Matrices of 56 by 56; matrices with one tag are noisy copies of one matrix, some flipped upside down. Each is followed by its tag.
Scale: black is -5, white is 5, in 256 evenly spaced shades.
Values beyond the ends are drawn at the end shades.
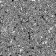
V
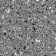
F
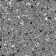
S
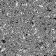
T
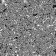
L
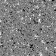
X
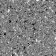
F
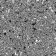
F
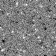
T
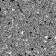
S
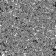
L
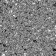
L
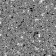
X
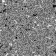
L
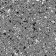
F
